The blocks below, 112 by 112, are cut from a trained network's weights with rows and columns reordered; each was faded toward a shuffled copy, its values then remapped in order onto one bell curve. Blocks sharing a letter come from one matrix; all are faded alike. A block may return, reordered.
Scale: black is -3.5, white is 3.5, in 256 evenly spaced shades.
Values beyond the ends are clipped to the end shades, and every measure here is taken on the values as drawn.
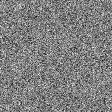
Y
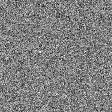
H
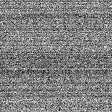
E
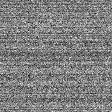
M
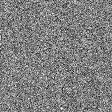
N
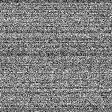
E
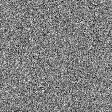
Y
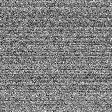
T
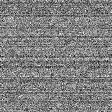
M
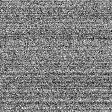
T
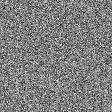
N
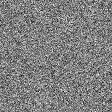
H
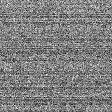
M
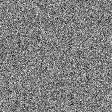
H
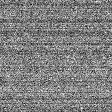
T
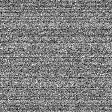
M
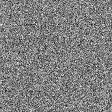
H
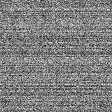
E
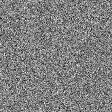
H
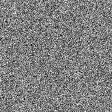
N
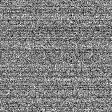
T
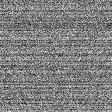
E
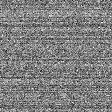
T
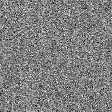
N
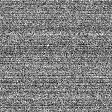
E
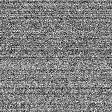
T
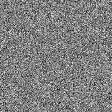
N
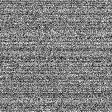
E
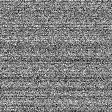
E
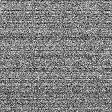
E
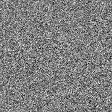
Y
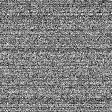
M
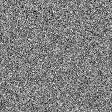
H
